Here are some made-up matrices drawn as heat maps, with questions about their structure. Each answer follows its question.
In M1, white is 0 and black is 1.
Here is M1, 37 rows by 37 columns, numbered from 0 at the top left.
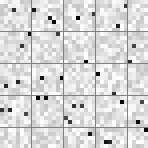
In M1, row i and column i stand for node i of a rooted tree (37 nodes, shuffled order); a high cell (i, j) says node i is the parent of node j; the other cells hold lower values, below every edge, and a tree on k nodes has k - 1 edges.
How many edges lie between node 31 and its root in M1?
9
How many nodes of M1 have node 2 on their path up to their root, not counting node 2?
9
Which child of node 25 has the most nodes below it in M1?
35
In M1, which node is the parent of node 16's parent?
6
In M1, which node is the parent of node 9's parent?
18
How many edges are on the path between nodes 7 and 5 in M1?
9
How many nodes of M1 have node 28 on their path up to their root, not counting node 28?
3
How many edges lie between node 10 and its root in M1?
6
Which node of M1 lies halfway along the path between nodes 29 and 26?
3
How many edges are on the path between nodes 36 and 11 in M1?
9
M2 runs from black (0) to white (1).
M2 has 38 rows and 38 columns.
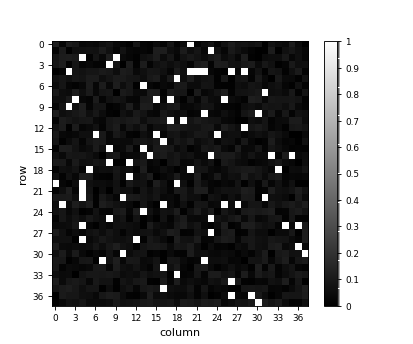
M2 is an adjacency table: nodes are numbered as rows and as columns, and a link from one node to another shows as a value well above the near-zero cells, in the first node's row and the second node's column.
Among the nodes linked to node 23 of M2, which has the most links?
node 16
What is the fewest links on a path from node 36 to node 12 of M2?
4
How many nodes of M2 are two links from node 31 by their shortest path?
2
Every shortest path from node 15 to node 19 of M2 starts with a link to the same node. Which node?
node 8
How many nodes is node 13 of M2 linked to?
3
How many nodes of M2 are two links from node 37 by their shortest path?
1
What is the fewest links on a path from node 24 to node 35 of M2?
7
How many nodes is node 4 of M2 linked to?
6
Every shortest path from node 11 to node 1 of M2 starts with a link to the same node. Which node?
node 17
